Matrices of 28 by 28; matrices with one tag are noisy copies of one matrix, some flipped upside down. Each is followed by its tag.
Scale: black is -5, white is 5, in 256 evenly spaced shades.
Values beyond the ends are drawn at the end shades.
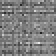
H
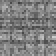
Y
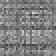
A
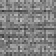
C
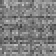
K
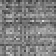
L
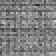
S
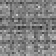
Y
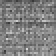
L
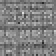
A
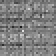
C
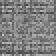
H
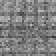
Y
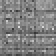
L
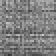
L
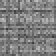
C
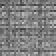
S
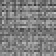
S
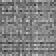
H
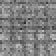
Y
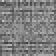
H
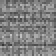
C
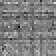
K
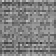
H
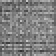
H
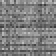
S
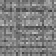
A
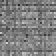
S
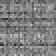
C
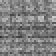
Y
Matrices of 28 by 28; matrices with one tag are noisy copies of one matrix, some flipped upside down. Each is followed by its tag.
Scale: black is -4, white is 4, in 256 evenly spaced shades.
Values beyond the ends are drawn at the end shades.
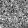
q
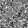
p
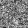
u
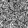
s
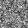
p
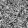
p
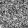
q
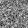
q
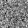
s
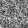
q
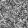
p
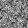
p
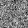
u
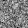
u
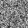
s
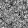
p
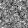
p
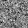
u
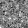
q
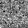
q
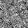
p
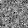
q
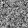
s
